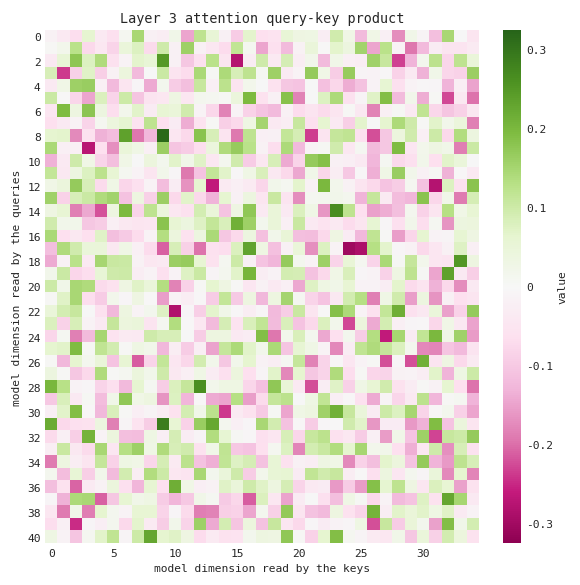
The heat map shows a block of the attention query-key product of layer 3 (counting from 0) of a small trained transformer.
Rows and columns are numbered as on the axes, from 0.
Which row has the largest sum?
18
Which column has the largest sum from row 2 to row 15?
9
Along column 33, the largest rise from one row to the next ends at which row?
37
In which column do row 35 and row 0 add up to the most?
12
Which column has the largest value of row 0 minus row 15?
32
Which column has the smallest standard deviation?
8
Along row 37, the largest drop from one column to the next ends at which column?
4
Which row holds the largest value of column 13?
31
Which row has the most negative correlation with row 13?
7
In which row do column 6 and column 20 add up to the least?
13
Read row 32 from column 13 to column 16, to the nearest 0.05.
0.15 0.05 0 0
